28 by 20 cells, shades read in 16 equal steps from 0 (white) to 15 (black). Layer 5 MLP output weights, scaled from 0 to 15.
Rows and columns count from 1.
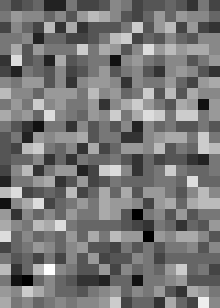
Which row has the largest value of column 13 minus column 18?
17
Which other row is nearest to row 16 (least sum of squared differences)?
4
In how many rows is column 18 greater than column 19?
12
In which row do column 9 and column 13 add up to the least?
10
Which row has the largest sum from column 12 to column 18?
15
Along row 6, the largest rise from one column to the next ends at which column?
3
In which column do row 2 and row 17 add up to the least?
18
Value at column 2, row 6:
2
